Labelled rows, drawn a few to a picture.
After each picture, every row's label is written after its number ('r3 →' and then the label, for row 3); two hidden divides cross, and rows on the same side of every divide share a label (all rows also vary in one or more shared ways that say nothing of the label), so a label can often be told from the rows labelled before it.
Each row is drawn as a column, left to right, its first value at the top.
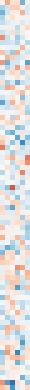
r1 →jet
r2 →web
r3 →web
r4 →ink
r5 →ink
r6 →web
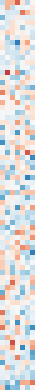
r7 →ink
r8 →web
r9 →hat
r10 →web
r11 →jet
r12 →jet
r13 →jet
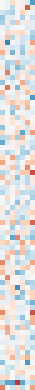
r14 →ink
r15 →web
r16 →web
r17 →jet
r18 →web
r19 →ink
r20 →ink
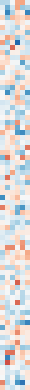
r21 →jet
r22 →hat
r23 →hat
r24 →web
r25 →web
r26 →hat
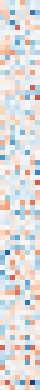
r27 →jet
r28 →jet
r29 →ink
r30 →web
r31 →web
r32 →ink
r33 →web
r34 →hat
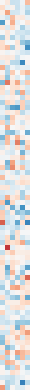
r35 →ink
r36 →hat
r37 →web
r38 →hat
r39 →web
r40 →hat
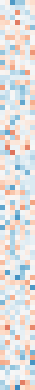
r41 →web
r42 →hat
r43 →jet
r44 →hat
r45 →jet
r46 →hat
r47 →ink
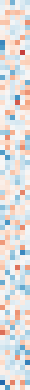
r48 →web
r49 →hat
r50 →jet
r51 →ink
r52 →jet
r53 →ink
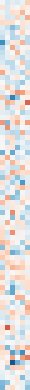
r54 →web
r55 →web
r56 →ink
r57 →ink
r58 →ink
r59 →web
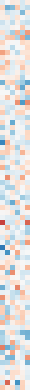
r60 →ink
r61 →jet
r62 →hat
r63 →web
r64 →jet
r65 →ink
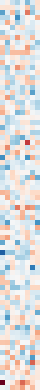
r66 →jet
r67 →hat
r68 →ink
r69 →jet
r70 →jet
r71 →jet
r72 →hat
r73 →hat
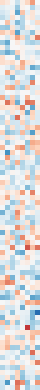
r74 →hat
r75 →web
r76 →hat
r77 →jet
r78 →jet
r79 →web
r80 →hat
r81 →hat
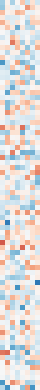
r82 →web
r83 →hat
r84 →jet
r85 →jet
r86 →hat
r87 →ink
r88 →web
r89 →ink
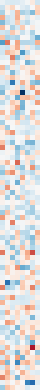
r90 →hat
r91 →ink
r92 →ink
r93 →ink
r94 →hat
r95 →web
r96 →web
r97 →ink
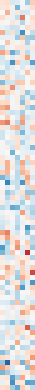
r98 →ink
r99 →ink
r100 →web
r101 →hat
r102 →ink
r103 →web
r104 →web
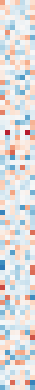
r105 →hat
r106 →ink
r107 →jet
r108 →hat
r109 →hat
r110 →jet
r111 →web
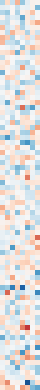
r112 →jet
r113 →jet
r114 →ink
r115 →hat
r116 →ink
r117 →web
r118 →web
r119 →hat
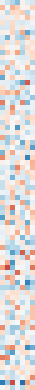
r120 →web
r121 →ink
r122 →jet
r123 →ink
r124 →web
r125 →jet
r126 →ink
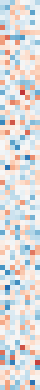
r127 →hat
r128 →jet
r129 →ink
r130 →web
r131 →ink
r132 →jet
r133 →web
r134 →hat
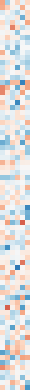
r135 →ink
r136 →ink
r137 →hat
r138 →hat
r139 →ink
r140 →web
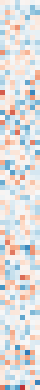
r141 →ink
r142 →hat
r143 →hat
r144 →hat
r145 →ink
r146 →ink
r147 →hat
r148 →web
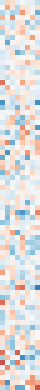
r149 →hat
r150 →web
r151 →ink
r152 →hat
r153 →hat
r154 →jet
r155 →jet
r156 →jet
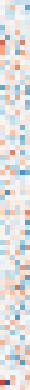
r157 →jet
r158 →web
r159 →jet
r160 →hat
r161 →ink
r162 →hat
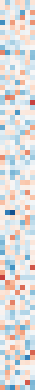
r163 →ink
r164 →hat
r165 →hat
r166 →ink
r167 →hat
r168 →jet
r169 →web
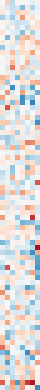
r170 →jet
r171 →ink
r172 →jet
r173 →web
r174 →jet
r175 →jet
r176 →jet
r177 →hat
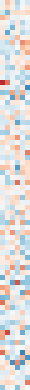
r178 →hat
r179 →hat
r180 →ink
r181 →hat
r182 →ink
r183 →jet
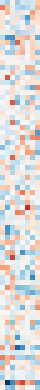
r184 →ink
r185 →web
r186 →web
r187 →jet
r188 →jet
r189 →jet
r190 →jet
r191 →web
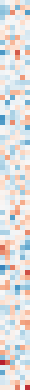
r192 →hat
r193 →hat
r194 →ink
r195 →jet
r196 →ink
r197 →ink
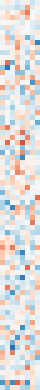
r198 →web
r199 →hat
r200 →web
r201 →jet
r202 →jet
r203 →web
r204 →ink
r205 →hat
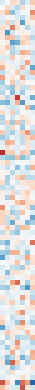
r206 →jet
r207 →jet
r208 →hat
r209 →web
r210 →jet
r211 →jet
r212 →web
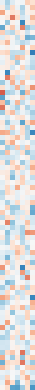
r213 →ink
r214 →jet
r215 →hat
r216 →web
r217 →hat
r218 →ink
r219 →web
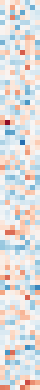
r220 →ink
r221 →ink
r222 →web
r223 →ink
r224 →ink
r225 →jet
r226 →jet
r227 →jet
